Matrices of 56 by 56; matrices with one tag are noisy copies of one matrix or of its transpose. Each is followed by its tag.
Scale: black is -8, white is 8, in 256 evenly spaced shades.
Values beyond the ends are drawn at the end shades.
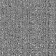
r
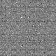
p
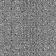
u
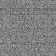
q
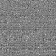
r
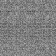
u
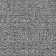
r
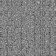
p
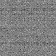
q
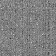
r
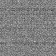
q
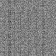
q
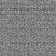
q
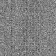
u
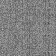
r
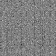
p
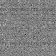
q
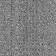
u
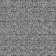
p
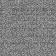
q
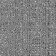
r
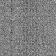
u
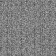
p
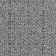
q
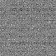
q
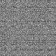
p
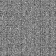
p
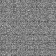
p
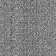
u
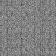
p
